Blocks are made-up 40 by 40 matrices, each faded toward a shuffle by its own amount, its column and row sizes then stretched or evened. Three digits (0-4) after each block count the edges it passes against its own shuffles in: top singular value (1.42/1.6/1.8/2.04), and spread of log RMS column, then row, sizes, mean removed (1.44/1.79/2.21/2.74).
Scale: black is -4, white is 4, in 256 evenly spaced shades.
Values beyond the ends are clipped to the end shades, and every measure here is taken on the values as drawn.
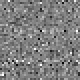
2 0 2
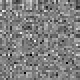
4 0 1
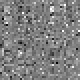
3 1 0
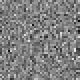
3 1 0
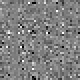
1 3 2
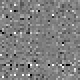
2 2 1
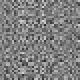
4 3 2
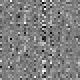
3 4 0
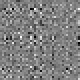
4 3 2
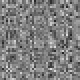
4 4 0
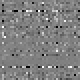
3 1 4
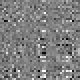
4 2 3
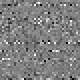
1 0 3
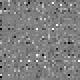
0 2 2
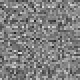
3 0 1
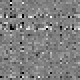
2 2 3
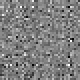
3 2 2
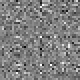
2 2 2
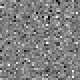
1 1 0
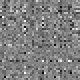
3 2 3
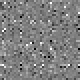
1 3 1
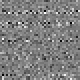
3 0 3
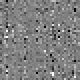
0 3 1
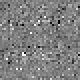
1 0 2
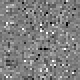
1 2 0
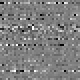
1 0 4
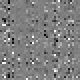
1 4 2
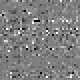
2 0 3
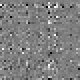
0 2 3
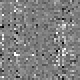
1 3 1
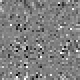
1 2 2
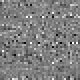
0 0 3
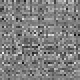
4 0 4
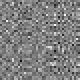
4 2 0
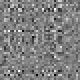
4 3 3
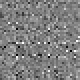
3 1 2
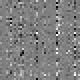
1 4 0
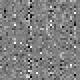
2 3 0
